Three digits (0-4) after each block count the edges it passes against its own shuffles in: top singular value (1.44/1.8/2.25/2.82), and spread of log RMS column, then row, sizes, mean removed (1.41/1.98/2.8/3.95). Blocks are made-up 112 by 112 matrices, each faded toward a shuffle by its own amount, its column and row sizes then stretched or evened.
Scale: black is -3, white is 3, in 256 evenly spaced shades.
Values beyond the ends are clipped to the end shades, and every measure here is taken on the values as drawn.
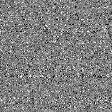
0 0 3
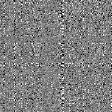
2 3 3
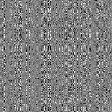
4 4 0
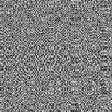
4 0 2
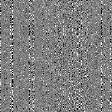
3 4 0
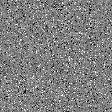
1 1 0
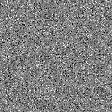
2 0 0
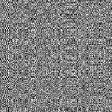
4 3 2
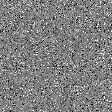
0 1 1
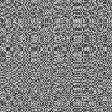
4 2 0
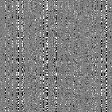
4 4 1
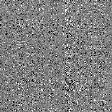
1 3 2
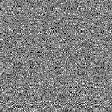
3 0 2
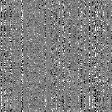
3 4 0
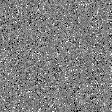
0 2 0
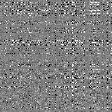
2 3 4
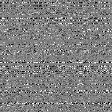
3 0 4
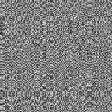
4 1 0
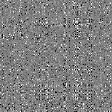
3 3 2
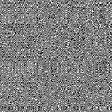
4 2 1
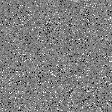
0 1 2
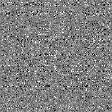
1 2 3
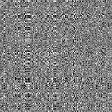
4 3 3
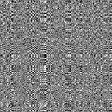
4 3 2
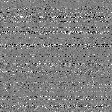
2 0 4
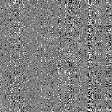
3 4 1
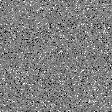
0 0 2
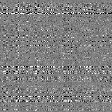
4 2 4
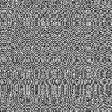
4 0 1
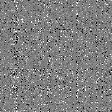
1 3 2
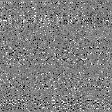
2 1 3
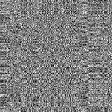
4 1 2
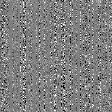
0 4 0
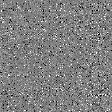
2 2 2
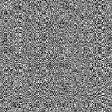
4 3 1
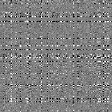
4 3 4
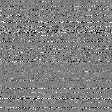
1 0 4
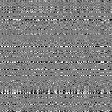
4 0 4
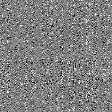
0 3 1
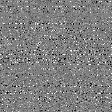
0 0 3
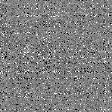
0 2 3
